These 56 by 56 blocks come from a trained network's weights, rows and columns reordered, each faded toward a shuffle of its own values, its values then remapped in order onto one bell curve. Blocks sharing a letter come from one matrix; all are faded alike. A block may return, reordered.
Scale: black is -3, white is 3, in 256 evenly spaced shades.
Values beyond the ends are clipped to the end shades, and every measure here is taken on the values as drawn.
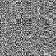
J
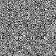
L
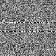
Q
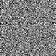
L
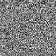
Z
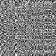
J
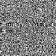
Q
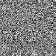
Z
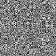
Z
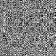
J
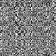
J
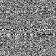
Q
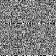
Q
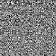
Q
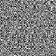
Z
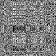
J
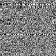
L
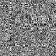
L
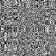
J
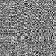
J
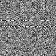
L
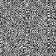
J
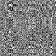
J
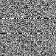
L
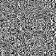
Z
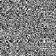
Z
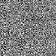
Z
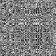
J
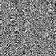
L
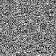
L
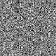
Z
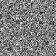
Z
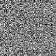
Z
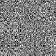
Q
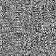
Z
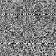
Q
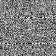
L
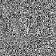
Z
